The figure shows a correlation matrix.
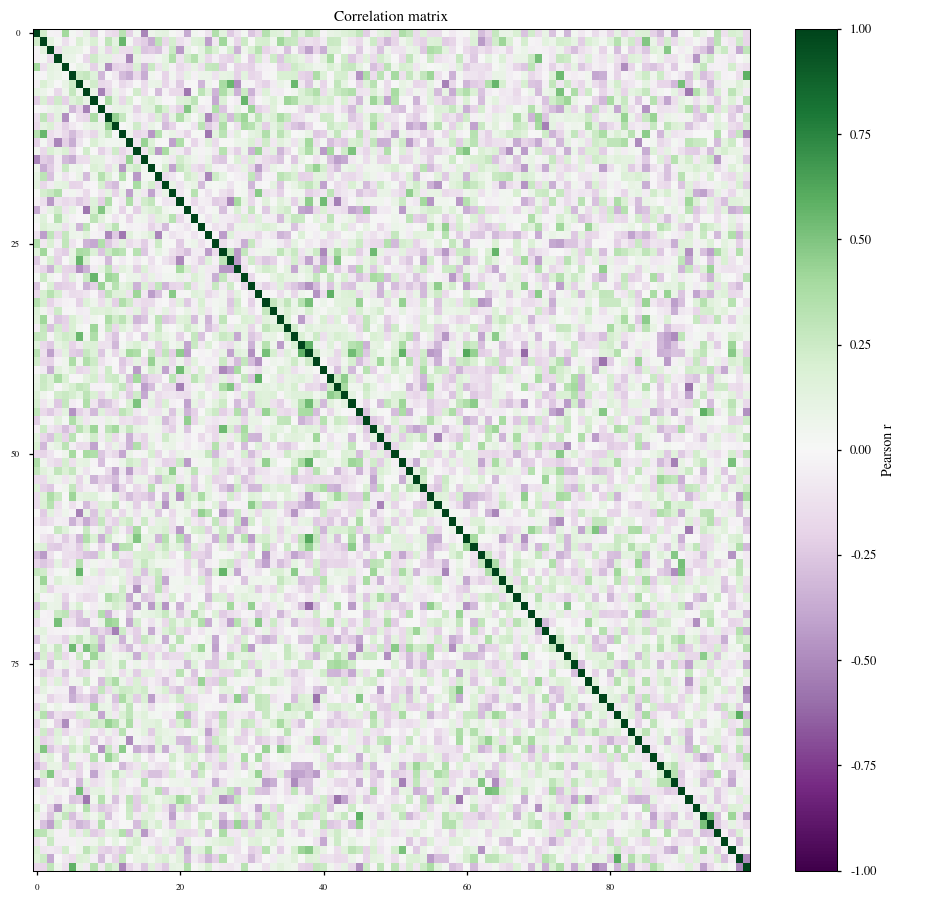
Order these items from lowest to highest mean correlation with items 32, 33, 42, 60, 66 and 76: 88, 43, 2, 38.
2, 88, 43, 38
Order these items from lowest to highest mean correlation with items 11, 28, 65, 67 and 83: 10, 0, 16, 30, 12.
16, 0, 30, 12, 10
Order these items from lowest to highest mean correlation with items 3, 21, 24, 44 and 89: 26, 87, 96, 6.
26, 6, 96, 87
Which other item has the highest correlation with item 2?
88
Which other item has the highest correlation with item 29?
8
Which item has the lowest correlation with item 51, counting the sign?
89
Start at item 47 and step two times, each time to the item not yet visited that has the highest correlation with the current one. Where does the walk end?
64
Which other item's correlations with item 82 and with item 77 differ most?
91
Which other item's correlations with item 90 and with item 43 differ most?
63
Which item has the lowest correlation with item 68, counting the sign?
38
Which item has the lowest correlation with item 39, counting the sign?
79
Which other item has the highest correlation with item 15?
13
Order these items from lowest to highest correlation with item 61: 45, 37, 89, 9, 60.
9, 45, 89, 37, 60
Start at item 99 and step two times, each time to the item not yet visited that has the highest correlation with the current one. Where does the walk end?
73
